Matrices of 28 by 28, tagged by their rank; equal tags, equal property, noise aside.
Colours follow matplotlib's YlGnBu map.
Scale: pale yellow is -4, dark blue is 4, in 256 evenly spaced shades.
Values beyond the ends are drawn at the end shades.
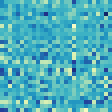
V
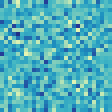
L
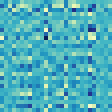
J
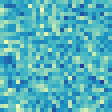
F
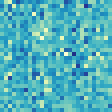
L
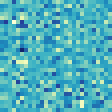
V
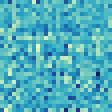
F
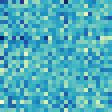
V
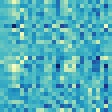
V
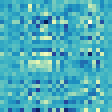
J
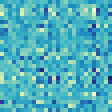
V
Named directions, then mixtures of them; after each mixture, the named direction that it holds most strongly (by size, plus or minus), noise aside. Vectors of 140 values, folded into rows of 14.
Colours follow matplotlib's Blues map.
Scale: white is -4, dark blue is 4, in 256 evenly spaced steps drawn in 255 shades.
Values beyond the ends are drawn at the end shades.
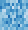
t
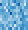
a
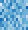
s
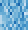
a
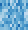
t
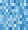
a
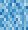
s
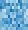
t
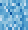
a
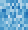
t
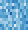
a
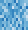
s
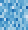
s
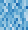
s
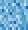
a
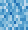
a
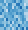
s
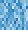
s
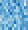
a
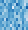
s
